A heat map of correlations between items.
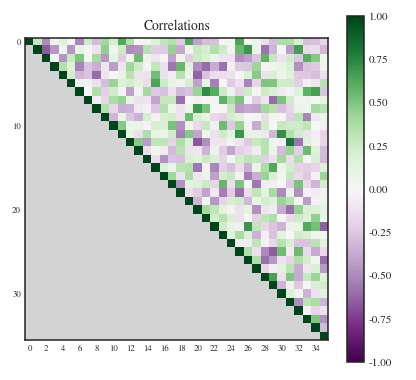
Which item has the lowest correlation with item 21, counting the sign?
3
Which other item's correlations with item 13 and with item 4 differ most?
2
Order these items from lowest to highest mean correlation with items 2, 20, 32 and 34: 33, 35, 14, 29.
35, 29, 14, 33
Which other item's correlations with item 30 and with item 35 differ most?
11
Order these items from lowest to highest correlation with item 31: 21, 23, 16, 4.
21, 23, 4, 16
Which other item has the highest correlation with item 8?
20
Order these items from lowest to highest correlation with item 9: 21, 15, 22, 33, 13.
33, 13, 22, 15, 21
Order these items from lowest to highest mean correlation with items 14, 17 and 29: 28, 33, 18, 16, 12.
12, 18, 33, 16, 28
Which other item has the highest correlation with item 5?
15
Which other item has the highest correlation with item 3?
18
